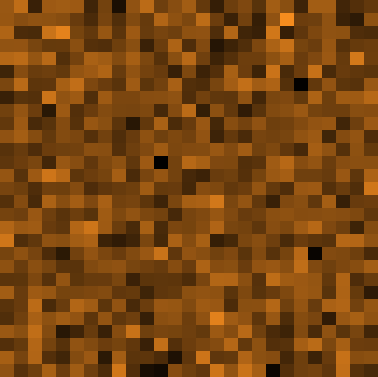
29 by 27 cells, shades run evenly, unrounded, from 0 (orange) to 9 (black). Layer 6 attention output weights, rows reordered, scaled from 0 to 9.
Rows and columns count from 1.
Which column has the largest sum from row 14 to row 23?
10
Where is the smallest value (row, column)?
2, 21
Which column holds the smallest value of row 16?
16
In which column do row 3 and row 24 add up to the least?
20
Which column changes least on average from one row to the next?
9
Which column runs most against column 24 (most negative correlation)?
25
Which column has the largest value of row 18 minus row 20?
12
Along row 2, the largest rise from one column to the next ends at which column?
22
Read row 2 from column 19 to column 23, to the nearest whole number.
7 4 0 5 5
